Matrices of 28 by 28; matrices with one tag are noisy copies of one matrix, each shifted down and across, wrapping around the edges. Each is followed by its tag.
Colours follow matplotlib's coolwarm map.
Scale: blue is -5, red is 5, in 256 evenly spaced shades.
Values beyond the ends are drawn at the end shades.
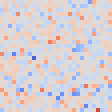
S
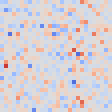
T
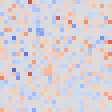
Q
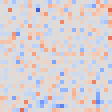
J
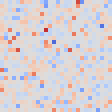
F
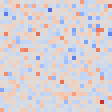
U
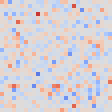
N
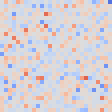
N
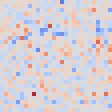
J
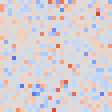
T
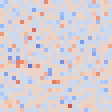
U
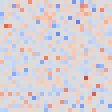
U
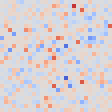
Q
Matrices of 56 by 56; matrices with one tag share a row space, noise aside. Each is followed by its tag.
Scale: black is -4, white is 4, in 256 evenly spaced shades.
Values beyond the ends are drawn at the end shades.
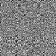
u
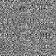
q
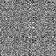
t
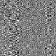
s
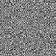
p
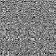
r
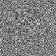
u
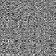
r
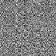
u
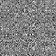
t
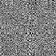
t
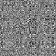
t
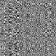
s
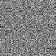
p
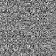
q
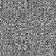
u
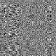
s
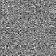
r
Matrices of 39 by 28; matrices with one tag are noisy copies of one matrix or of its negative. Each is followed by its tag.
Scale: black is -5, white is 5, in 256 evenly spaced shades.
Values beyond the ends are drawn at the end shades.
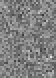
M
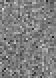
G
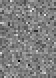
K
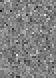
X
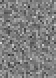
K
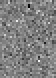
K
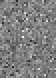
X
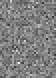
K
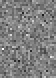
M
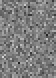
K
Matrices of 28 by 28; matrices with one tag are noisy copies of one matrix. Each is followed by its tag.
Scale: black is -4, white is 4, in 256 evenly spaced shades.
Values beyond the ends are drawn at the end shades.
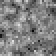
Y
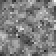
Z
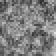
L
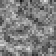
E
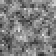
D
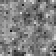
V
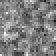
V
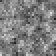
V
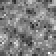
Z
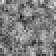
D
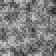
Y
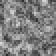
E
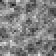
Y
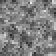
Z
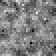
Y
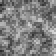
L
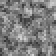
D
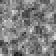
V
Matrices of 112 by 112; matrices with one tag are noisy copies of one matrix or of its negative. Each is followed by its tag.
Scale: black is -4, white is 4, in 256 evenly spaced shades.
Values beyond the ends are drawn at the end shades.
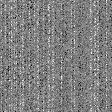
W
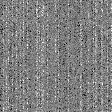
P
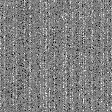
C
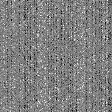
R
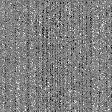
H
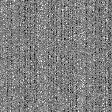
R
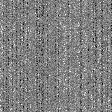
P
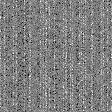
C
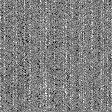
C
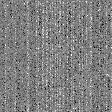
H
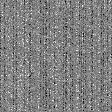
C
